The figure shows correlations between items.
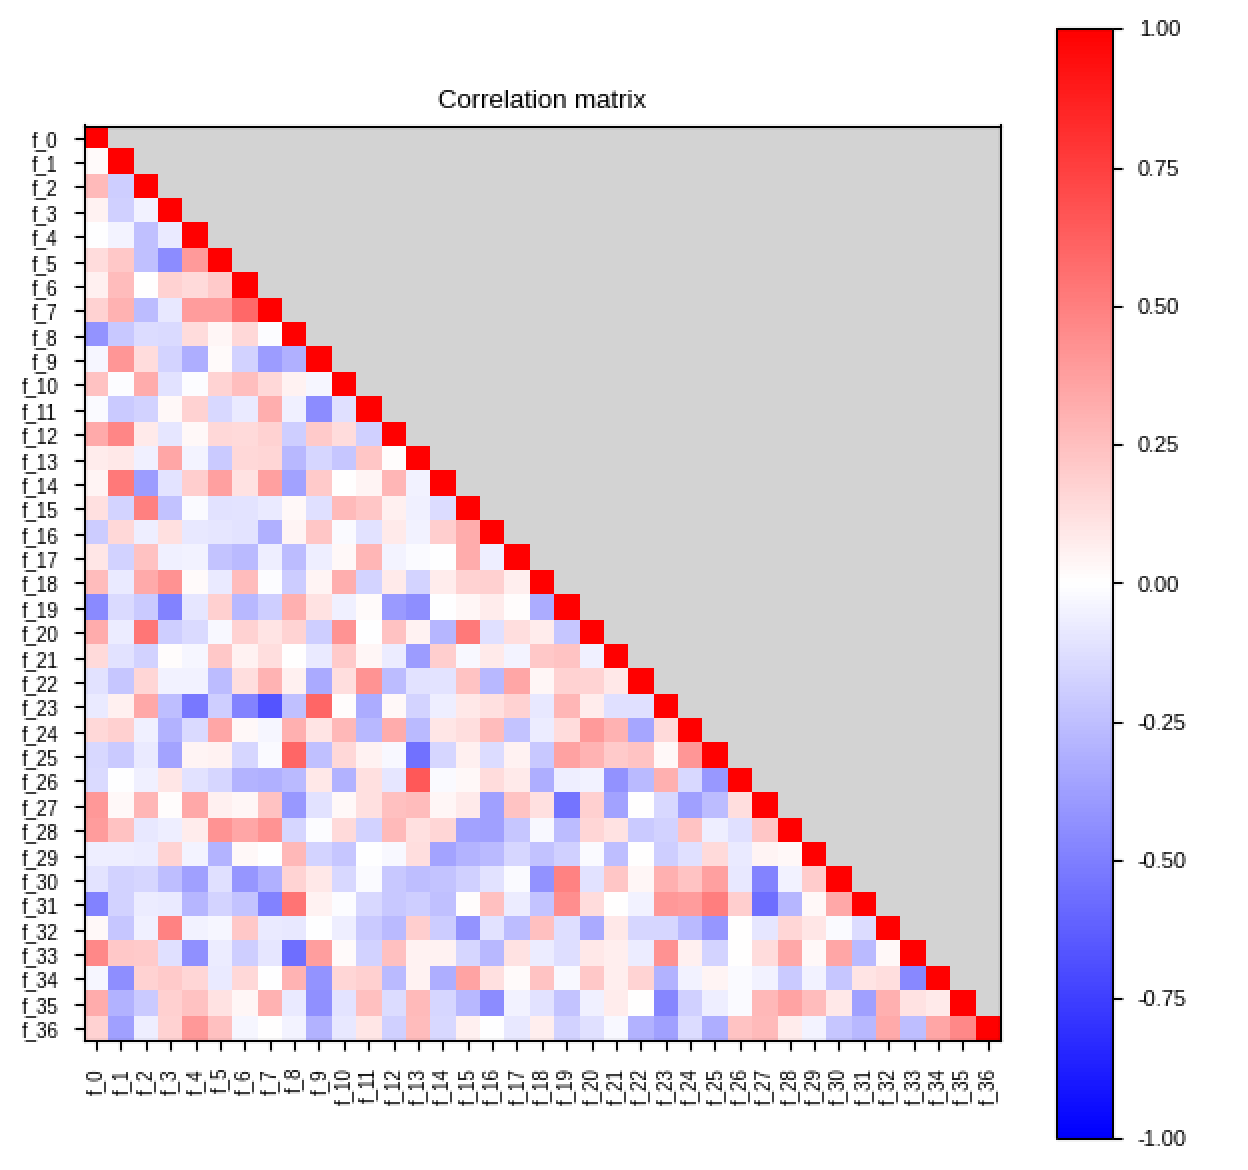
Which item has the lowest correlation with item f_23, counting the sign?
f_7
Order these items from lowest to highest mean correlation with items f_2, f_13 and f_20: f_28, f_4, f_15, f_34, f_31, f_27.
f_4, f_31, f_28, f_34, f_27, f_15
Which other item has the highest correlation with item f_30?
f_19
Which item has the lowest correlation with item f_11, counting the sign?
f_9
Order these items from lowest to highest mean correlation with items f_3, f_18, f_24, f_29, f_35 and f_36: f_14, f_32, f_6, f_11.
f_14, f_11, f_6, f_32
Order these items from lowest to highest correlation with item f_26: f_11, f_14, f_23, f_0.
f_0, f_14, f_11, f_23
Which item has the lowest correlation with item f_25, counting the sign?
f_13
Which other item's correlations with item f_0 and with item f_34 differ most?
f_33
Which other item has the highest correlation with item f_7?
f_6
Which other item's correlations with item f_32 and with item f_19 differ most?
f_3
